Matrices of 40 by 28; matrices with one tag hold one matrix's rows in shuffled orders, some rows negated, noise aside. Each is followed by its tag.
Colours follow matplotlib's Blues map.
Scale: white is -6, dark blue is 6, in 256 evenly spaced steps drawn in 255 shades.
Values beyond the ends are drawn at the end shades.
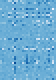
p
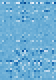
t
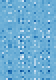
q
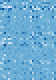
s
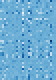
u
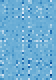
u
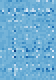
p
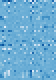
s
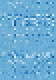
p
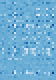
p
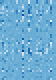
u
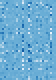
u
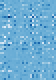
s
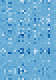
q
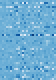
t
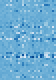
t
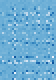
p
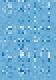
q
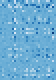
p
